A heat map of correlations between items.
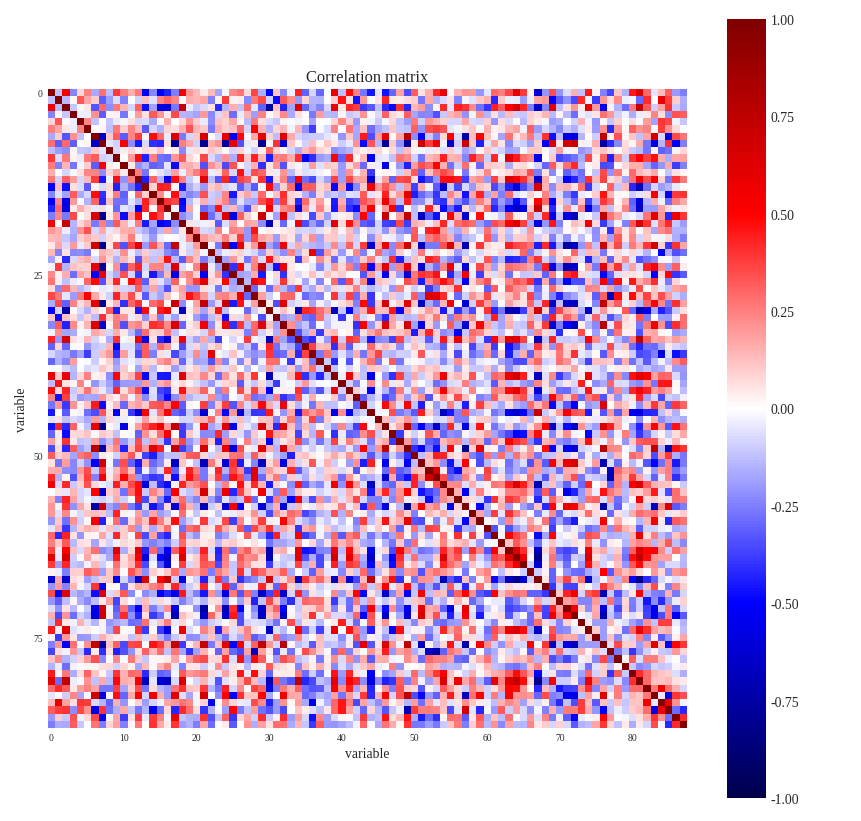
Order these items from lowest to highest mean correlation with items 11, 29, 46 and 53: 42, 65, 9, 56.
42, 56, 65, 9
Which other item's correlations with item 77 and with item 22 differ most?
53
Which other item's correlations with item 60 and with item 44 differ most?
26
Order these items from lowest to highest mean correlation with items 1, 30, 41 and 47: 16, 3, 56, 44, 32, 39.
56, 39, 3, 44, 32, 16
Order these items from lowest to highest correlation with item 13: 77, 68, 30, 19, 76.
19, 76, 68, 77, 30
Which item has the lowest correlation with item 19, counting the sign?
77
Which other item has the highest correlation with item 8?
30
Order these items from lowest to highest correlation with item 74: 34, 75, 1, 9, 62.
1, 75, 62, 9, 34
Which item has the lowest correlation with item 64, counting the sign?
67
